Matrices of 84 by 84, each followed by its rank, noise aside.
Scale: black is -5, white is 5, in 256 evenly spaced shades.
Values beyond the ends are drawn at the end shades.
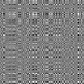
two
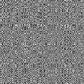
six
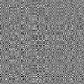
four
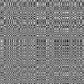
two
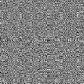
eight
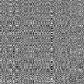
four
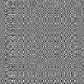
two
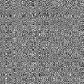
eight
